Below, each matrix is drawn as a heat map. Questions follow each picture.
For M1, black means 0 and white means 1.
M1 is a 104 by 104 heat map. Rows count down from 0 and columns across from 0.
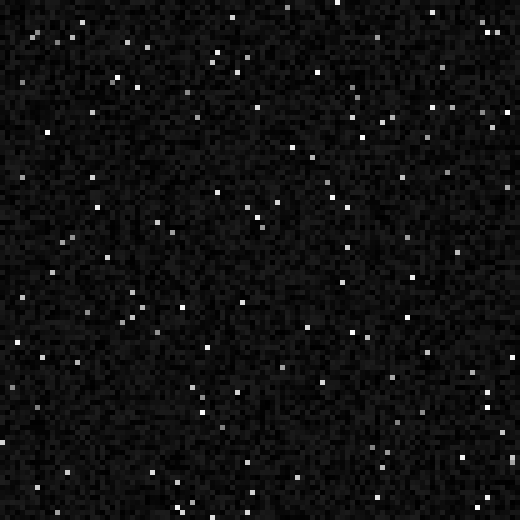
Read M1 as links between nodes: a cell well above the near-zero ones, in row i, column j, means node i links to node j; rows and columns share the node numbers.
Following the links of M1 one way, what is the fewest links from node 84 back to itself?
5
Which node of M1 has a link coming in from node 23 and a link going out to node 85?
node 70
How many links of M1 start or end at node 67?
2
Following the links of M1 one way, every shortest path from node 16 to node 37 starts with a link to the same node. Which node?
node 22
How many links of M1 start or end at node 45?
1
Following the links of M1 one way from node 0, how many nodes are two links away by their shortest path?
1
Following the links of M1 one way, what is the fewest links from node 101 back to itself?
4
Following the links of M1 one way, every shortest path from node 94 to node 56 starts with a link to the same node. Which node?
node 13
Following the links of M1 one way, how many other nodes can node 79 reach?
4
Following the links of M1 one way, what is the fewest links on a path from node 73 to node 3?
3
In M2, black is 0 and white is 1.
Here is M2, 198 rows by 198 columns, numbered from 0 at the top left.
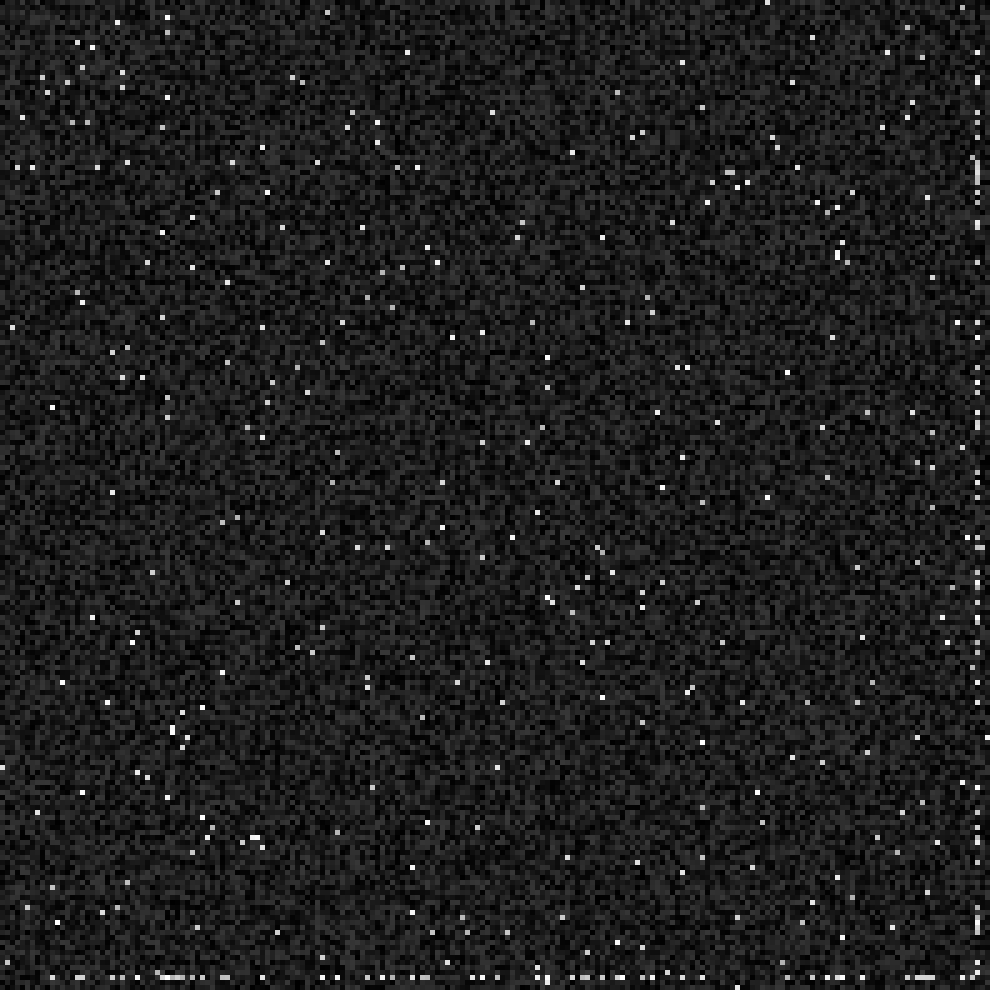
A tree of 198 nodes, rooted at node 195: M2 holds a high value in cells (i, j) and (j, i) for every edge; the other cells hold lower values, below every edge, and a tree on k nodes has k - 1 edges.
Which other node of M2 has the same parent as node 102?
193
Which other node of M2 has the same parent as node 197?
37
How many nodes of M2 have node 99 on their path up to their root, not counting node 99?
2
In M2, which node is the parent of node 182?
82
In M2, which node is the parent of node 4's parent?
181
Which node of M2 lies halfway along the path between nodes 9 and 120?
123
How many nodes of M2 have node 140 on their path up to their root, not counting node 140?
6
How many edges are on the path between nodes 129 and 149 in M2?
5
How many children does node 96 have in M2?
3
